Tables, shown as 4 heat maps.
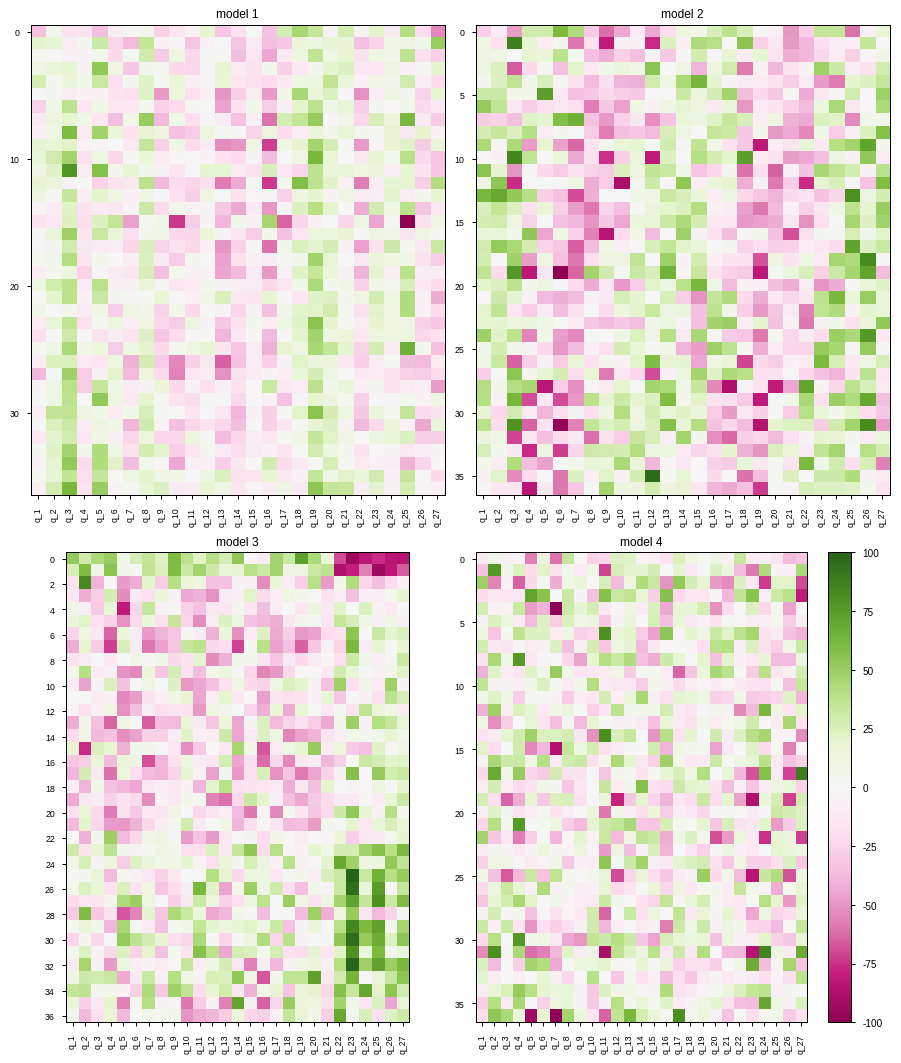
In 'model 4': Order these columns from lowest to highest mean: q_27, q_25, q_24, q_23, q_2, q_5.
q_23, q_5, q_25, q_27, q_24, q_2
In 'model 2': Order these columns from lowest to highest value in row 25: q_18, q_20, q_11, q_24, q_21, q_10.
q_21, q_20, q_18, q_11, q_10, q_24
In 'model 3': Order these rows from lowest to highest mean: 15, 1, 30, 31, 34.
15, 1, 31, 34, 30
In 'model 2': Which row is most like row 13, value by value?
17
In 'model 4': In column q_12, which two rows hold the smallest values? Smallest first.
19, 25
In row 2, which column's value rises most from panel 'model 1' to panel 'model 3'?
q_2
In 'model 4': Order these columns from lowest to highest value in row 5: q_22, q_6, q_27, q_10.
q_27, q_22, q_10, q_6
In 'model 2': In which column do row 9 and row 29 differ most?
q_8
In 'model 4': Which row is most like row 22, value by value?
2
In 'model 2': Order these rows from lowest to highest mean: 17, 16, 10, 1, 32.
32, 16, 1, 10, 17
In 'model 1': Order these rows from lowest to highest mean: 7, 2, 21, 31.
31, 2, 7, 21
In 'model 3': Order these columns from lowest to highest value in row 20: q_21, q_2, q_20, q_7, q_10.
q_20, q_21, q_7, q_10, q_2
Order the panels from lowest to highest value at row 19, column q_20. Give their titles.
model 3, model 4, model 2, model 1
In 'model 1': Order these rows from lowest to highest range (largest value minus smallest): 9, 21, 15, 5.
21, 5, 9, 15
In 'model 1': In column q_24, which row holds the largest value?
17
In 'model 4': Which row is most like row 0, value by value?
5
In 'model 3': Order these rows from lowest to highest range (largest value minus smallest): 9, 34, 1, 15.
9, 34, 15, 1
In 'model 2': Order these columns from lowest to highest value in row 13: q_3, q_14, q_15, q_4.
q_15, q_14, q_4, q_3
